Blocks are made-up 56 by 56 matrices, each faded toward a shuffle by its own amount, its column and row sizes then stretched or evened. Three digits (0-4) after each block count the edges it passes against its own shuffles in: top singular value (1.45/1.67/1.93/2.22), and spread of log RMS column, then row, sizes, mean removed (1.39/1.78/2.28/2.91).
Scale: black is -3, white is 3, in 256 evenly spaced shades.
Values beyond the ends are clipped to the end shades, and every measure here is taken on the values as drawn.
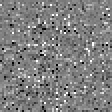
1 2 1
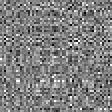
4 2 2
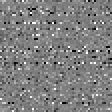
0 0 4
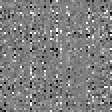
0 4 2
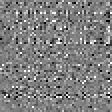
4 2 3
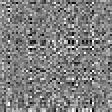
4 3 2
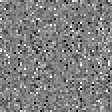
0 2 1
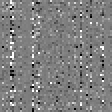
3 4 1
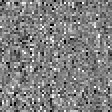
2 2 1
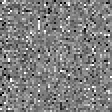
1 3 0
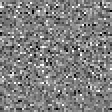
0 0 2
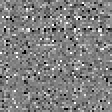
2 1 2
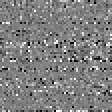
0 0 4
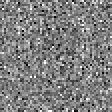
1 0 1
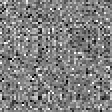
3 0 0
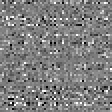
3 1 4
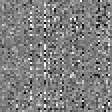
3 4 1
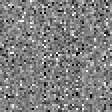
0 2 1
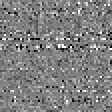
0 0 4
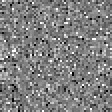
0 0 0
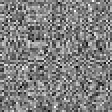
4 0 1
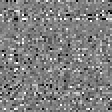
1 1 4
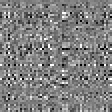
4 2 4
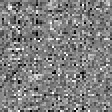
2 2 2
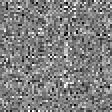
2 2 1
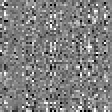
3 4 2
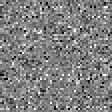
2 0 2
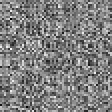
4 2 1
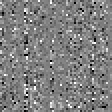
0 4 0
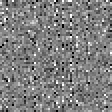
1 3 0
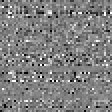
2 0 4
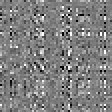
4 4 3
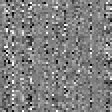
2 4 0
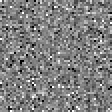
0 2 0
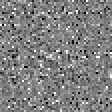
2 2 2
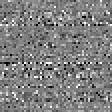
3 0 4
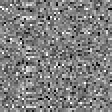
3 1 1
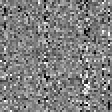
1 4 0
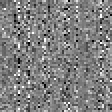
2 4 0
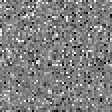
2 1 2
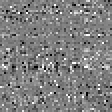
2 0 3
